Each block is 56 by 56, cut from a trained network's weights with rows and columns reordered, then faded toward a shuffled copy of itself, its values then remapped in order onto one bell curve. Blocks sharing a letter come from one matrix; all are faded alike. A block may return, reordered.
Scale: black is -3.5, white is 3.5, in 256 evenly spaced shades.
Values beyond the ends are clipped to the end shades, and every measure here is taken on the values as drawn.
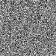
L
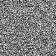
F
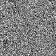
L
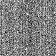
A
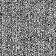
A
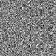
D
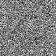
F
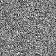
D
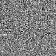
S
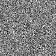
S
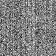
A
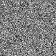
D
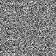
D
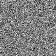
S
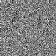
D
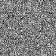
D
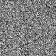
S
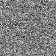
S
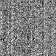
A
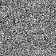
S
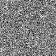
L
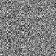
D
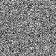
S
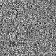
D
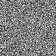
L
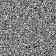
L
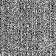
A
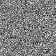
L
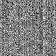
A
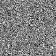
L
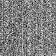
A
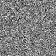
L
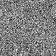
S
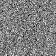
L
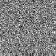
D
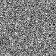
L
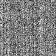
A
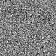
S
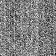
A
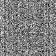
A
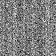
A
